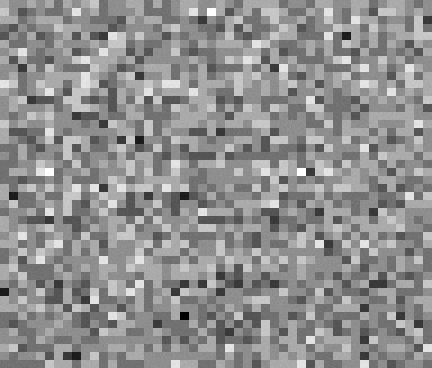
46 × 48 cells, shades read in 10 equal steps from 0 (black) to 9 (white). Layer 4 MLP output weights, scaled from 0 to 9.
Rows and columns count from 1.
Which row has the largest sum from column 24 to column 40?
22
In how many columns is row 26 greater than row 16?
11
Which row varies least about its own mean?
1
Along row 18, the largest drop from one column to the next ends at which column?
16
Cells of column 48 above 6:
6
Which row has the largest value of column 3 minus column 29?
30
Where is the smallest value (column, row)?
21, 40
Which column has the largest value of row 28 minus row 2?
18
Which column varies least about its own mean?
33
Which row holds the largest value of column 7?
31
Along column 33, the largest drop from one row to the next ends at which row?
12
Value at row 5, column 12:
2
